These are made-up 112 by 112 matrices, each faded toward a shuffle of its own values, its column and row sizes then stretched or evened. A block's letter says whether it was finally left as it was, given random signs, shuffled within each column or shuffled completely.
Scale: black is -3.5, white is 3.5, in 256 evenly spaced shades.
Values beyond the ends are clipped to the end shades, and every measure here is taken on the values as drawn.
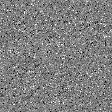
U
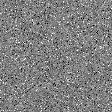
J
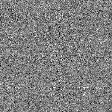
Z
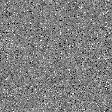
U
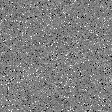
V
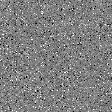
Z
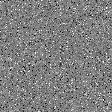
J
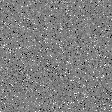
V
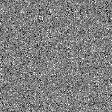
U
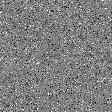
V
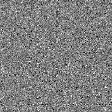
Z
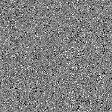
Z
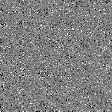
Z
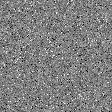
V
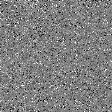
U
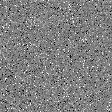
J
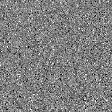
Z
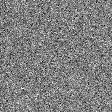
V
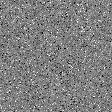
V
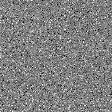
U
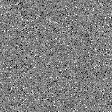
Z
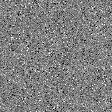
J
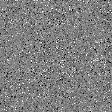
U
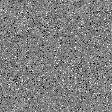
U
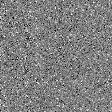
J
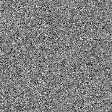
U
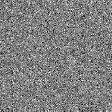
Z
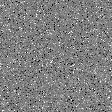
V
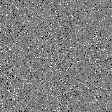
J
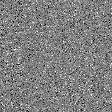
J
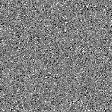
Z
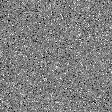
V
